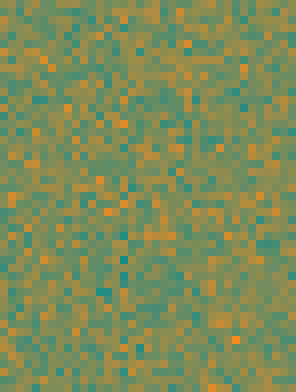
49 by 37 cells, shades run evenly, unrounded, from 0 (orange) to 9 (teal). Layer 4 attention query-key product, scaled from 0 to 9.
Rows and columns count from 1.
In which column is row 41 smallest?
28
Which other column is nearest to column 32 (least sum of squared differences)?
7
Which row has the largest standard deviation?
30
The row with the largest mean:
13
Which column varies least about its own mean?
36
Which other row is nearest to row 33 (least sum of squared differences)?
40
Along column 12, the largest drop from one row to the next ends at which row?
26
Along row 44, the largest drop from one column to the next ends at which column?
19
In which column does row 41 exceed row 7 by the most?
5
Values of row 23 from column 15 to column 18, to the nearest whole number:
7 3 6 4
